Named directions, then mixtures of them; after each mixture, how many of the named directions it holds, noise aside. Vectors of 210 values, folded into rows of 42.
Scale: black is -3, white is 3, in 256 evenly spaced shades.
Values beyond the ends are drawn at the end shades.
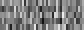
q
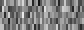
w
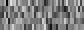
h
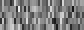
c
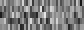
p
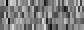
one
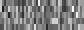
two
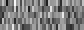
four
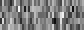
one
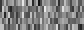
one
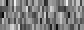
three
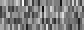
four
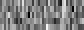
three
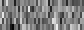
two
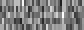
four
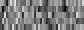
three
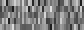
four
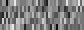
two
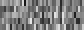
two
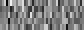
three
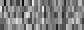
three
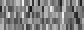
four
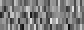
two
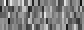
four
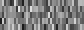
two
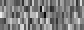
one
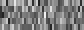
four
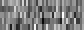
one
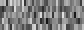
three
